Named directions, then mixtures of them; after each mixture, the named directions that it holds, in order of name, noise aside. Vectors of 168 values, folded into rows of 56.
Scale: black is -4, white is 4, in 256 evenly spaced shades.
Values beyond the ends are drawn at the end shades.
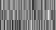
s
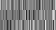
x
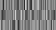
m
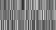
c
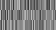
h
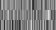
s.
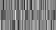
m.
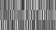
c.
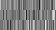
x.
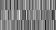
h, x.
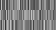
h, x.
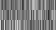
c, s.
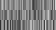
s, x.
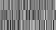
m, s, x.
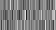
c, h, x.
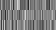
c, h.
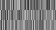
h.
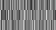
h, m.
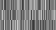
c, m, s.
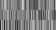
c, s.
